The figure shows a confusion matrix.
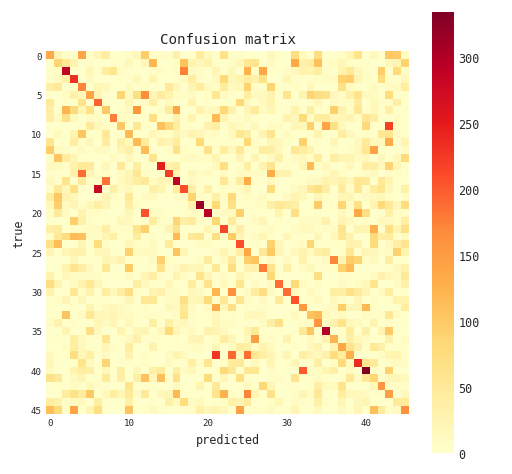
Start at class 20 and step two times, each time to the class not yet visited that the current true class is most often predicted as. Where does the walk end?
41
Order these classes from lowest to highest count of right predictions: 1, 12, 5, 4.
1, 12, 5, 4
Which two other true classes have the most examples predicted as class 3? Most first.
45, 23
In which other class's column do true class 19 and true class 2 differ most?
17
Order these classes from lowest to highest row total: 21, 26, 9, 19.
21, 26, 9, 19
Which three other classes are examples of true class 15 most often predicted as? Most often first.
4, 28, 11
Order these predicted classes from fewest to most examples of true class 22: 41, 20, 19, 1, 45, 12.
19, 20, 1, 45, 12, 41
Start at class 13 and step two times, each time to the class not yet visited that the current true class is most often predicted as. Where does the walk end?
31
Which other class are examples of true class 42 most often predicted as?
27
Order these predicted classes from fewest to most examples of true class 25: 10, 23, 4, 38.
23, 4, 38, 10
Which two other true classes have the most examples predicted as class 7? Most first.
16, 39
